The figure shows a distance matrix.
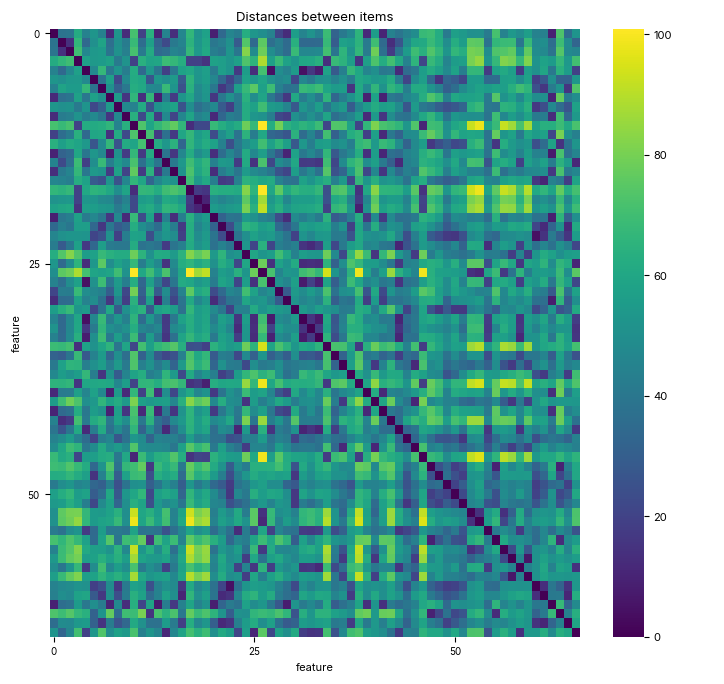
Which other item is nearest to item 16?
61
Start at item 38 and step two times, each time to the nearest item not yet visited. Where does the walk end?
18
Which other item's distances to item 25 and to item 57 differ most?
59
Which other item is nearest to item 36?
45
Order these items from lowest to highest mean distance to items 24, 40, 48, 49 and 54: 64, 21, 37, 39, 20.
64, 20, 21, 37, 39
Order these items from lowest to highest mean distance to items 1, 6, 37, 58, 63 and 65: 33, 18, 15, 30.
33, 30, 15, 18
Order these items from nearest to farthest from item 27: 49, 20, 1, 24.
1, 20, 49, 24
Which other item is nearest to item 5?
48
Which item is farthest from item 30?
42
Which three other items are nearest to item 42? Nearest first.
1, 2, 14
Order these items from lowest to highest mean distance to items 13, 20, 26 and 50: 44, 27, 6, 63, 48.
44, 6, 48, 27, 63
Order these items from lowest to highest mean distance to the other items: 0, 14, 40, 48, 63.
0, 14, 48, 40, 63
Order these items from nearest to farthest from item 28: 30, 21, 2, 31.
21, 2, 31, 30
